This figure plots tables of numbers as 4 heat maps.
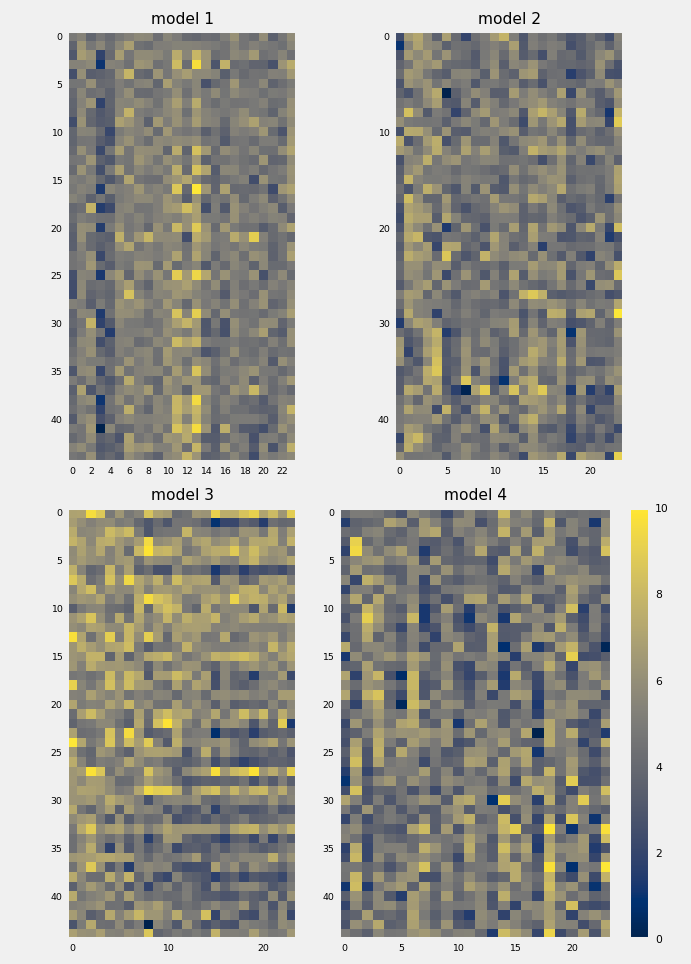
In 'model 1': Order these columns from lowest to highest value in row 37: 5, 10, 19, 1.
5, 10, 1, 19
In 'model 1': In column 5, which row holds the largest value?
21
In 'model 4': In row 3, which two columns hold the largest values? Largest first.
1, 23
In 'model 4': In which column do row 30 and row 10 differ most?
21
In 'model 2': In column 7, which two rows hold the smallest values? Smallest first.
37, 0
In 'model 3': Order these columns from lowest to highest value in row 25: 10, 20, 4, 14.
20, 4, 10, 14
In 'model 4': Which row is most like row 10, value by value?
12
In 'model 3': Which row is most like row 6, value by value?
38
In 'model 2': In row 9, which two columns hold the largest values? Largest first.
23, 17
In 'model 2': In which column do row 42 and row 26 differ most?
22
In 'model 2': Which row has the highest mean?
12
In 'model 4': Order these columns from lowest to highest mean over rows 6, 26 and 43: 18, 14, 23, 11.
11, 23, 18, 14
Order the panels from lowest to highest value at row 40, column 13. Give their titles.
model 4, model 3, model 2, model 1
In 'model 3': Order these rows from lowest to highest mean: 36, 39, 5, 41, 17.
39, 41, 17, 36, 5
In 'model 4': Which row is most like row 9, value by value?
26
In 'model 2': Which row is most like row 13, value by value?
26
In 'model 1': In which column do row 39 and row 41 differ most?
6
